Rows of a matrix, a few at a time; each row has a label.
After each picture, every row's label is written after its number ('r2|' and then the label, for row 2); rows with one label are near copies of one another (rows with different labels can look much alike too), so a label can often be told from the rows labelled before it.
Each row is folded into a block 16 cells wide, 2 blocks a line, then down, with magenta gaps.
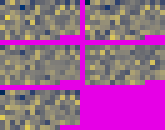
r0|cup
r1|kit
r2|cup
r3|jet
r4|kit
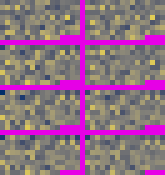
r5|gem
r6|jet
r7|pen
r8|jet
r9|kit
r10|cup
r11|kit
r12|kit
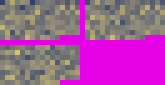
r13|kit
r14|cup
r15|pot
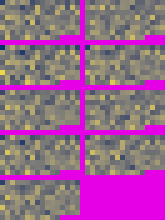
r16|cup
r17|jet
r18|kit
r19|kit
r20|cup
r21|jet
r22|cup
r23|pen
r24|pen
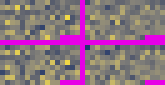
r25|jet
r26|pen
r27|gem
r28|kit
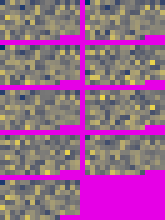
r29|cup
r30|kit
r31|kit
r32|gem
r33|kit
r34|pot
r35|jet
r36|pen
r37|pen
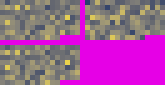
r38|jet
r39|pen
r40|jet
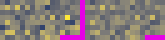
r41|gem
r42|jet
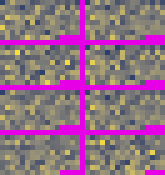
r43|pen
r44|cup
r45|jet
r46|cup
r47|pen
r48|cup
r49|pot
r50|pot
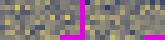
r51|pot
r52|kit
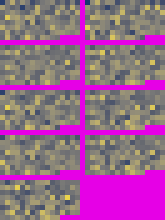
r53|cup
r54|kit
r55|jet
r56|jet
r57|pen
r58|pot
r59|pen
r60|pot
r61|pot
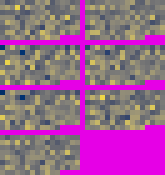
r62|pot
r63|gem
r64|cup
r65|cup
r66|kit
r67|pot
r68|gem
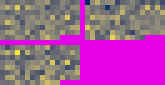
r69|jet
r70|kit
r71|pot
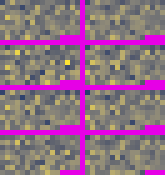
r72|cup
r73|pen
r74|jet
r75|pen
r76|cup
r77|cup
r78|pot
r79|pen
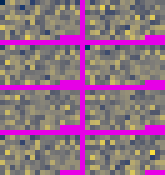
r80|kit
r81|pot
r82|cup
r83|kit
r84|jet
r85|gem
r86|cup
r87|jet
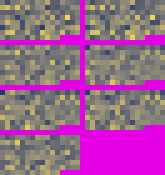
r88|gem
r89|gem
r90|jet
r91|kit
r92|kit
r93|kit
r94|pot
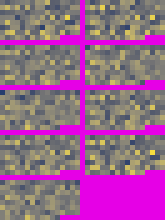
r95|gem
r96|pot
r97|gem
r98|pen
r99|kit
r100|pot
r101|pot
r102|gem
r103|pen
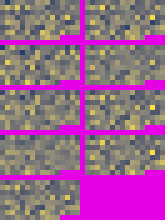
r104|pot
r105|jet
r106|cup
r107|jet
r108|cup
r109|jet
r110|kit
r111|jet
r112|pot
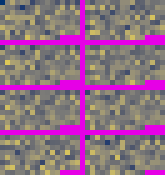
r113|kit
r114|gem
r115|cup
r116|jet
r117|cup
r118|cup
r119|gem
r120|cup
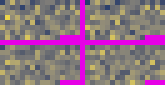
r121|cup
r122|kit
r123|pen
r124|jet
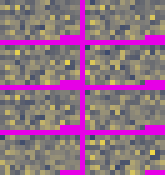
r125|pot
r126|jet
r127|jet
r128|pen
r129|pot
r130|pen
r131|kit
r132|jet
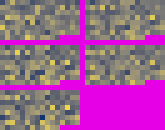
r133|pen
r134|pot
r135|pot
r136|gem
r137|gem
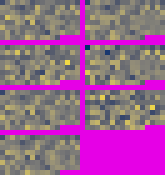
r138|pen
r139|kit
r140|pot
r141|kit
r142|pen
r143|pot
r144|pen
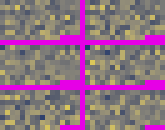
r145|pot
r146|pot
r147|kit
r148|cup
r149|gem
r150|pen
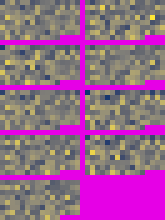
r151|cup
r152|jet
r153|pen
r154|jet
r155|cup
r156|kit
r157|jet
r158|cup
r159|gem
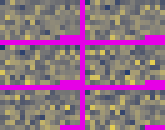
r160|pen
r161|kit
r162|kit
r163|gem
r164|pot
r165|pen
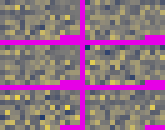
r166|pot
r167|kit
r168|pot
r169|pen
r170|gem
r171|jet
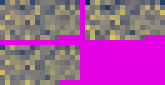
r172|cup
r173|kit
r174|cup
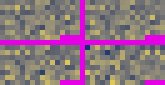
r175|pot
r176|gem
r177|gem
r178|kit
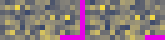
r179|pot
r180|pot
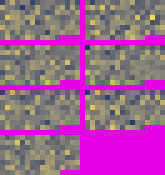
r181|cup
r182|jet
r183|gem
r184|kit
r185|cup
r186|cup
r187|pot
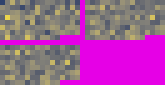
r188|cup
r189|jet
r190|jet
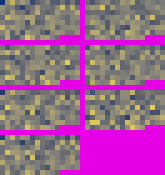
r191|kit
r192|pot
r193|gem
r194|cup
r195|pen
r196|gem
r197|cup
